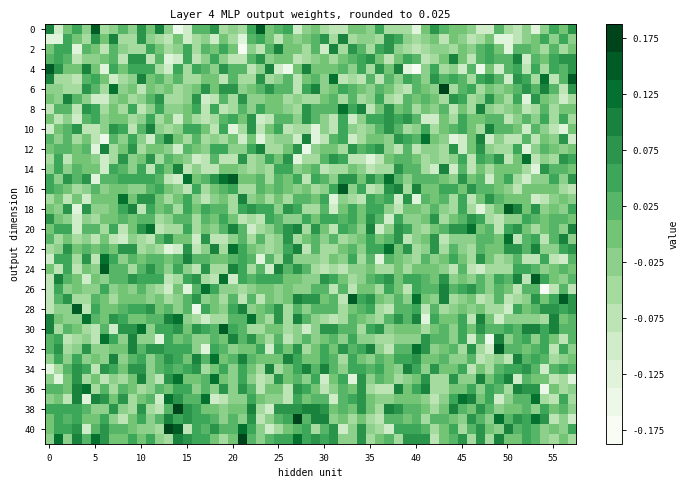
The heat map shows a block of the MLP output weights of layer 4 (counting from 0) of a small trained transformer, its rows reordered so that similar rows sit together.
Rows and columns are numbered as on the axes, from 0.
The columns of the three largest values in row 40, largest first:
13, 14, 21
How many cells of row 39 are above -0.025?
41
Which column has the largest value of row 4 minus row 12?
28
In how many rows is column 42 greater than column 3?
20
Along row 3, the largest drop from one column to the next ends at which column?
52
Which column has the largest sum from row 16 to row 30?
35
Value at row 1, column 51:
-0.075
